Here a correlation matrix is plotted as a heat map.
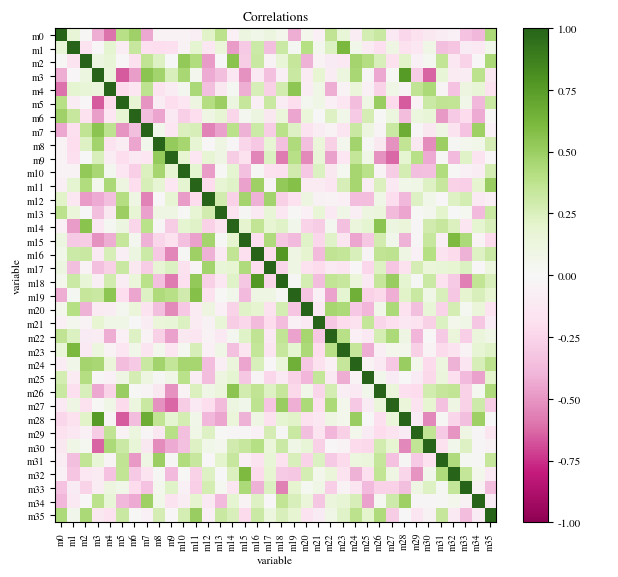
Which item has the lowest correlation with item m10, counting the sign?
m12
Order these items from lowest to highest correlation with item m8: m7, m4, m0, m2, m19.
m4, m0, m7, m2, m19
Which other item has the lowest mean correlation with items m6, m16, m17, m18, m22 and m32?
m9
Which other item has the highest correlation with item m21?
m25
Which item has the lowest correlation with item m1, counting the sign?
m14
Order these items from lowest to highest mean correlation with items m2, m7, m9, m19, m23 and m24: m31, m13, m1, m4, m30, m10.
m30, m13, m1, m31, m4, m10
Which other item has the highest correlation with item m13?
m5
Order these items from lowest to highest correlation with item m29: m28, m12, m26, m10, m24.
m10, m26, m28, m24, m12
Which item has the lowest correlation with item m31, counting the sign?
m6
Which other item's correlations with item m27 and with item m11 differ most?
m19
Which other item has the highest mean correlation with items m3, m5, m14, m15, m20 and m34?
m32
